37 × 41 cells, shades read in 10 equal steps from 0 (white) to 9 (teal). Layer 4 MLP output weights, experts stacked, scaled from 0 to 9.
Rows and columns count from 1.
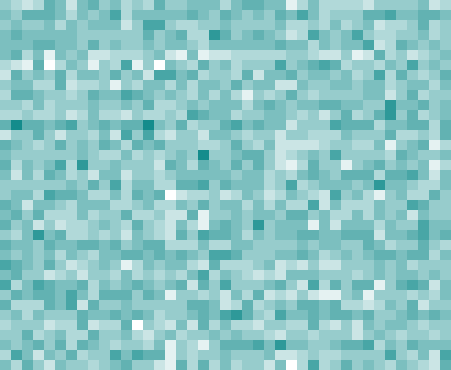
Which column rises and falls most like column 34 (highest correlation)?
21
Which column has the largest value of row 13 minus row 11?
2
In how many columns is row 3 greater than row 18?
11
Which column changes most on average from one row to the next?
19
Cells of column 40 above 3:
21
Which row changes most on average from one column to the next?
7
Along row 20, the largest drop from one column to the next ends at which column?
16
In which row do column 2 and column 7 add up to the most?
13
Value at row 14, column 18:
4
